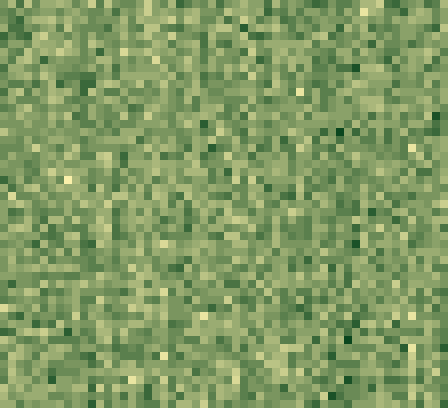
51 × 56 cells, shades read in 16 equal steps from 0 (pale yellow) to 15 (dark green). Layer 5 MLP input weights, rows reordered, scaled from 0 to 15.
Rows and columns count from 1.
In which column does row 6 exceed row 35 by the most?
26
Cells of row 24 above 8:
16
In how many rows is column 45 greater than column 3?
27
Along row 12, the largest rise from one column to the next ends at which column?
39
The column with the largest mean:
42
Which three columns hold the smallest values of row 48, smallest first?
17, 30, 21
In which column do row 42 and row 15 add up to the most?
55
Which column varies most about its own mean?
45
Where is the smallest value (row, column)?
23, 9
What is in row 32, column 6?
10
